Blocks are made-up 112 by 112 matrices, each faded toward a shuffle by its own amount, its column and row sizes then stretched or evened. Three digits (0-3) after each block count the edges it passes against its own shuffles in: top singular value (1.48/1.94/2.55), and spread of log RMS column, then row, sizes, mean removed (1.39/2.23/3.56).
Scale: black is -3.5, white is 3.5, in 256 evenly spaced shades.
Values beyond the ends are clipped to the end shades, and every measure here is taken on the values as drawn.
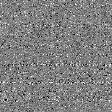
1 0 2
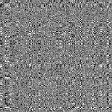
3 2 2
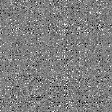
0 2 2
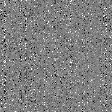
1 2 0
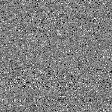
1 0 2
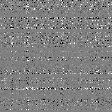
0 2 3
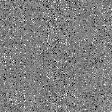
1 2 1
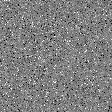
0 0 0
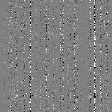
2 3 1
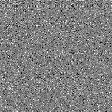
2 0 1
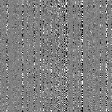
3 3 1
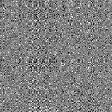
3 2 1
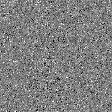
1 1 0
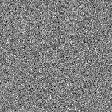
2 0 0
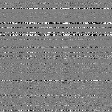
3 1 3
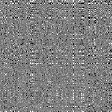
3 2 2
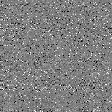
2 0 1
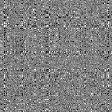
3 2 2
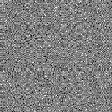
3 0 0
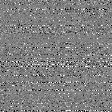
2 0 3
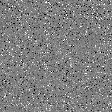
0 1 1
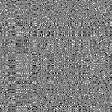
3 0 2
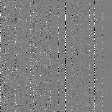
2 3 0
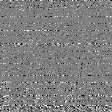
2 0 3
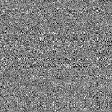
2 1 2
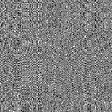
3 2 0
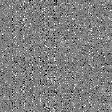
2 2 0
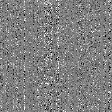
1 3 0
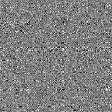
2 1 2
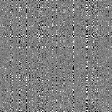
3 3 2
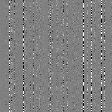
3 3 0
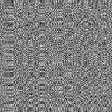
3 1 0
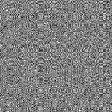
3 1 1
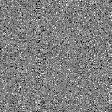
2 1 0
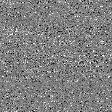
0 0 2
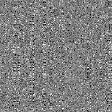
2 2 1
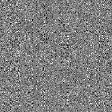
2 2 1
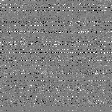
1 1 3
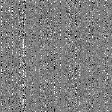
1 3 0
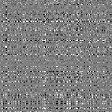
3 2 3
